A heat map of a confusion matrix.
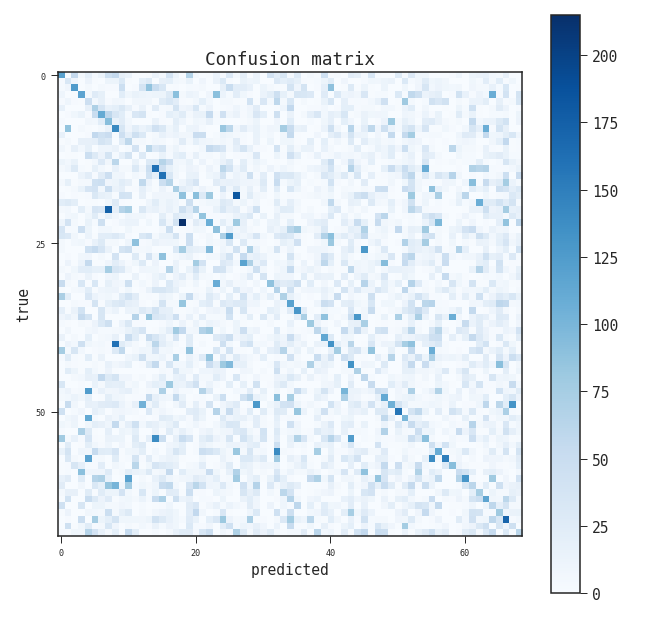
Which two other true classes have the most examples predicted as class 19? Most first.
41, 0
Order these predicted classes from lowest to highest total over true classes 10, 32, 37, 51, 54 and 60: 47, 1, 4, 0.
1, 0, 47, 4
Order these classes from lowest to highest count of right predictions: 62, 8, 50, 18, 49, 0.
62, 18, 49, 0, 8, 50
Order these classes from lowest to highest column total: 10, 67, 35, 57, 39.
57, 67, 35, 10, 39
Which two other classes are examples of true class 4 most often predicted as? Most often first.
51, 32
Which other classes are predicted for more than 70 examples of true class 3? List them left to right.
17, 23, 64
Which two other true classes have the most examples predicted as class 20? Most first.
18, 28
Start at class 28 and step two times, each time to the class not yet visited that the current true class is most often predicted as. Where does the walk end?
15
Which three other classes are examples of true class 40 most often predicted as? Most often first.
8, 52, 51
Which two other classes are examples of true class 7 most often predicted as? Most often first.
49, 61
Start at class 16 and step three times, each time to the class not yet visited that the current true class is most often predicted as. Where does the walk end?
63
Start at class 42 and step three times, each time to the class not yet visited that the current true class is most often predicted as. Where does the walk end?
26
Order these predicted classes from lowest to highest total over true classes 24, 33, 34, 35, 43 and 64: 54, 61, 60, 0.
60, 61, 0, 54
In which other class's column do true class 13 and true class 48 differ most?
32
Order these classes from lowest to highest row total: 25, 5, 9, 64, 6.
5, 64, 25, 6, 9
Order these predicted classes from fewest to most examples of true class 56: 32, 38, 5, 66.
66, 5, 38, 32
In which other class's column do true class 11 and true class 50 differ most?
35
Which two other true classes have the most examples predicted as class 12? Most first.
49, 16
